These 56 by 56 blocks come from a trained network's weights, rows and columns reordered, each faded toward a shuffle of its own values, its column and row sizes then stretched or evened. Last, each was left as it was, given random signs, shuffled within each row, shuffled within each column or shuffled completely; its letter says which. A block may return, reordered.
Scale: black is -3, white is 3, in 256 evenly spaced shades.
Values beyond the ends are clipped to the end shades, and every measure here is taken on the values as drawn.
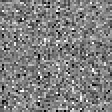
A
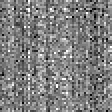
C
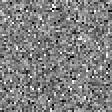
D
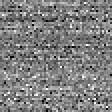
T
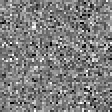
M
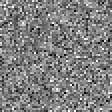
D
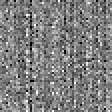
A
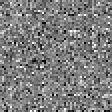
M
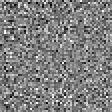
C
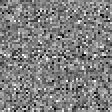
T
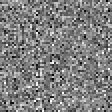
A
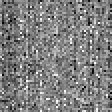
A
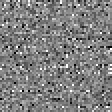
T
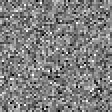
D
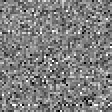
T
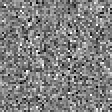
A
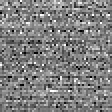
T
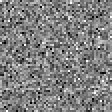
D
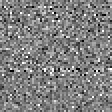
T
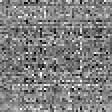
C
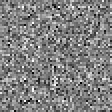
M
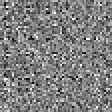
C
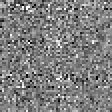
M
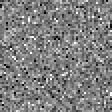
D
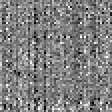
C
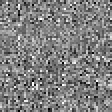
M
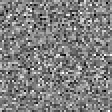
T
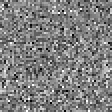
T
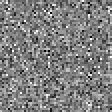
A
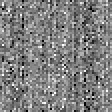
A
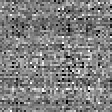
C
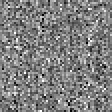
A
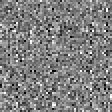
C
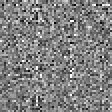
M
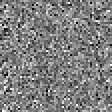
A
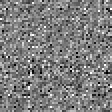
M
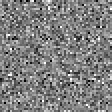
T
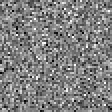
D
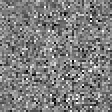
M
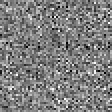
M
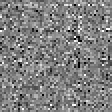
M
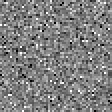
D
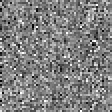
A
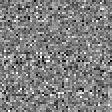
T
